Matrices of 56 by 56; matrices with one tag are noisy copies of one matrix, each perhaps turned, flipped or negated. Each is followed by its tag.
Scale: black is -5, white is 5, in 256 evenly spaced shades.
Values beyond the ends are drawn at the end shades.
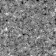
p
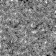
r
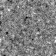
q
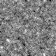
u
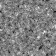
u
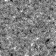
u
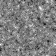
u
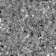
r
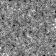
r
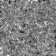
r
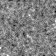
r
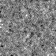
r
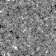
u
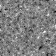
u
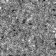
r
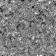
q
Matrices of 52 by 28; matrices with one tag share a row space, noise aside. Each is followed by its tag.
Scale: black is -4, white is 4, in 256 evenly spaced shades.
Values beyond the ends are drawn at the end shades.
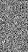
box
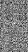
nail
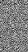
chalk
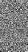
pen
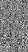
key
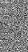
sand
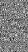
chalk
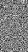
nail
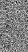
pen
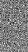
chalk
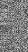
sand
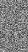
box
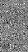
chalk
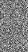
key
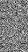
box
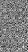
key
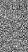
nail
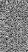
pen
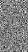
nail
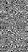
pen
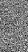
sand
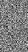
pen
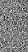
nail
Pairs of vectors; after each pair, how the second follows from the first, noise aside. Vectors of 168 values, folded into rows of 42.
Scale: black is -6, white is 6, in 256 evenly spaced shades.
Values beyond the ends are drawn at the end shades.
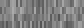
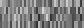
wrapped around, negated, scaled up.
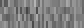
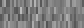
sign-scrambled.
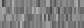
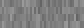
wrapped around, shrunk.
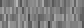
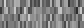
wrapped around, negated, scaled up.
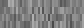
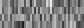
reversed, scaled up.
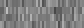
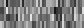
scaled up.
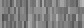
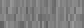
reversed, negated, shrunk.
